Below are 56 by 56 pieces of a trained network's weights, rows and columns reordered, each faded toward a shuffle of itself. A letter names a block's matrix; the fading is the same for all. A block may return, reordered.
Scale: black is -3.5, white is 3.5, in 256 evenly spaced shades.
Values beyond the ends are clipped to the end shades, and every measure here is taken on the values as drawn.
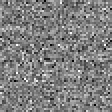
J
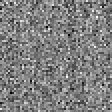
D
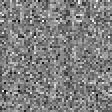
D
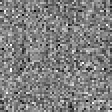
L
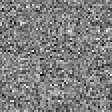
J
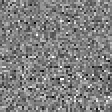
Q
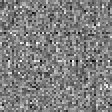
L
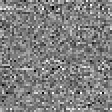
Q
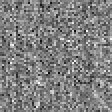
L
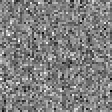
D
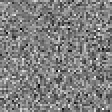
J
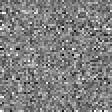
Q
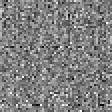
L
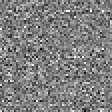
J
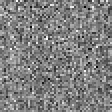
D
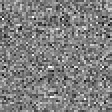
J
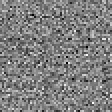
J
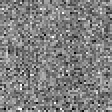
L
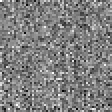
L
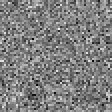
J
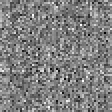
L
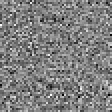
J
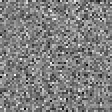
Q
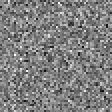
Q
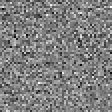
J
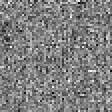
L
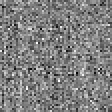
D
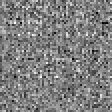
L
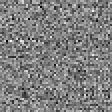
J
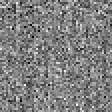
D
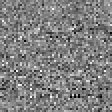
Q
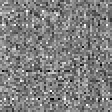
L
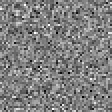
J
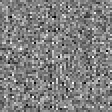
L
